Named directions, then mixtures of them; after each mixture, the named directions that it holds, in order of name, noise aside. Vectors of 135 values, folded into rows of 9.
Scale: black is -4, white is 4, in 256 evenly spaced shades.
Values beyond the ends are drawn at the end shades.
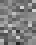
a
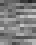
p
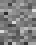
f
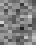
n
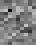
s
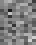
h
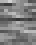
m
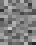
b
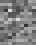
m, s.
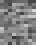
f, p, s.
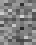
h, m, n.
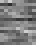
m.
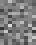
a, h.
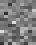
f.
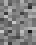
b, f.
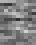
m.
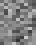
f, n.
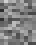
b, m.
